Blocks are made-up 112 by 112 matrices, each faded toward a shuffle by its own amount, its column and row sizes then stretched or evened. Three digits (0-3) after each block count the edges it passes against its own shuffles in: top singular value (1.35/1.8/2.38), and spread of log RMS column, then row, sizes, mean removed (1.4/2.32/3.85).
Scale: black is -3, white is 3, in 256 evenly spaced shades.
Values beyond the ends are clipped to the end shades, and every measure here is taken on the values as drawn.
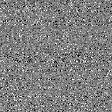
2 0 2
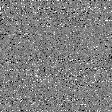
0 0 2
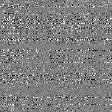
1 2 3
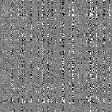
3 3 2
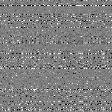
3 0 3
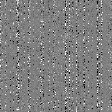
2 3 0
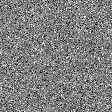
0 0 0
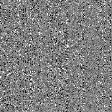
1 2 0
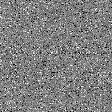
1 0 1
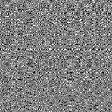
3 0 2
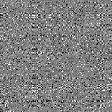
3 1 2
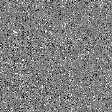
1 1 1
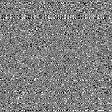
3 0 2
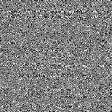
2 0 2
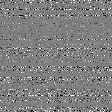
1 0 3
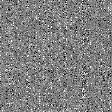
1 2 0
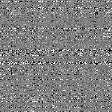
1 2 3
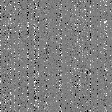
0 3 0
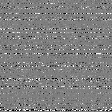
2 0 3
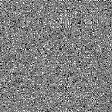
2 1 1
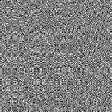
3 0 1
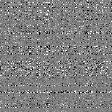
1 2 3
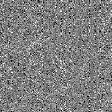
2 2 0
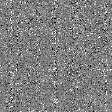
1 2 1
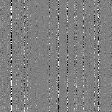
3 3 0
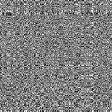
3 1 2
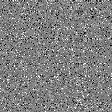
2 0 1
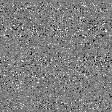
0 0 2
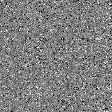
1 1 1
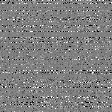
1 1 3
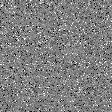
0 0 1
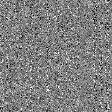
0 2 0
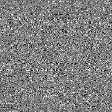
2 0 2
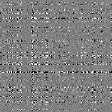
3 2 3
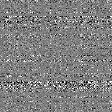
0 2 3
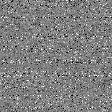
0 0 2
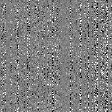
1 3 1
